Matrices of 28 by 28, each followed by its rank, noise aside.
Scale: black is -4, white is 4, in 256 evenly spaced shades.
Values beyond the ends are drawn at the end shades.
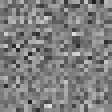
six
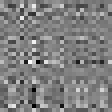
three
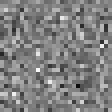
six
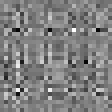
three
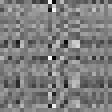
two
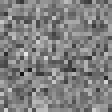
eight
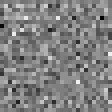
eight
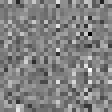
six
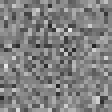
eight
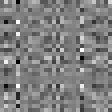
two
